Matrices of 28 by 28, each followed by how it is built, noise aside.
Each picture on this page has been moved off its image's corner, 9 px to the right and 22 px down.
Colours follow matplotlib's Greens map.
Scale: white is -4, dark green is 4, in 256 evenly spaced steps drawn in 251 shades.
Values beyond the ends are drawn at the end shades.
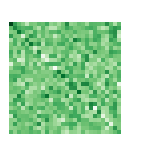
diagonal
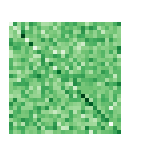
diagonal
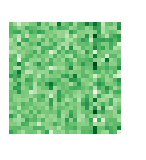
uneven columns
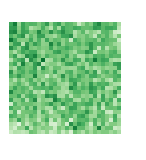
smooth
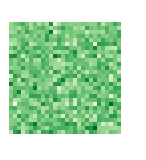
low rank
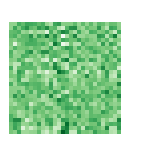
low rank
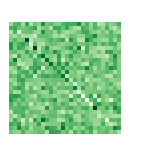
diagonal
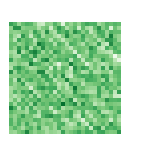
Toeplitz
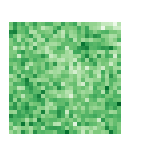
smooth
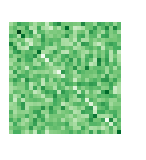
diagonal
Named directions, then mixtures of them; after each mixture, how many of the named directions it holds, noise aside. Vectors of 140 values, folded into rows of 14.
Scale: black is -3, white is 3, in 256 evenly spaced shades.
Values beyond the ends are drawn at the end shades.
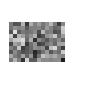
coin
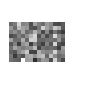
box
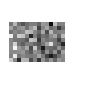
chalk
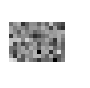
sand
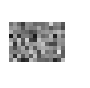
four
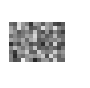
one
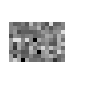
four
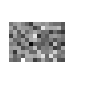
one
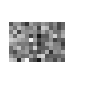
four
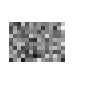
four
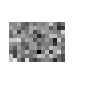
two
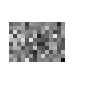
three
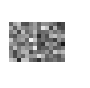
three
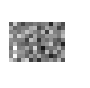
one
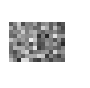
three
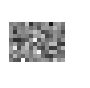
four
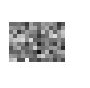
three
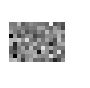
two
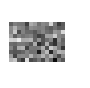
two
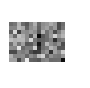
four
